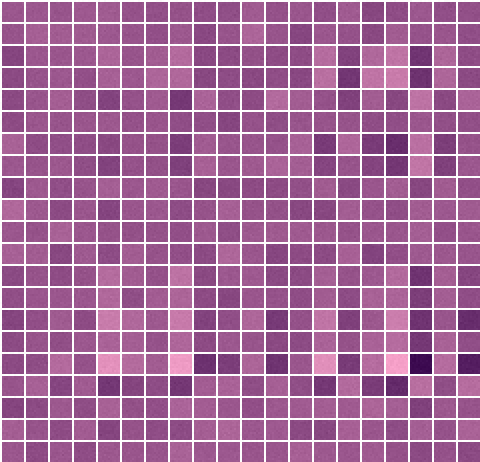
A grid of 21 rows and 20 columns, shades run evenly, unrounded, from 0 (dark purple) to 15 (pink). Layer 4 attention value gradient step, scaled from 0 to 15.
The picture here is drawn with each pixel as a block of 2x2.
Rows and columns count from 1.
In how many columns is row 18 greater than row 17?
9
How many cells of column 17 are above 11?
3
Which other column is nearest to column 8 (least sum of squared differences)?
5
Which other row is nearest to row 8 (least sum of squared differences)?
7
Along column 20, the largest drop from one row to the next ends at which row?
17
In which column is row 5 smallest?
8
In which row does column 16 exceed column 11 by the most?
4
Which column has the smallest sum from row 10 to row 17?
18
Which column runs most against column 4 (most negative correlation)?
13
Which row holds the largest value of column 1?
10
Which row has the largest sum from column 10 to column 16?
19
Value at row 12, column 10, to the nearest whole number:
9
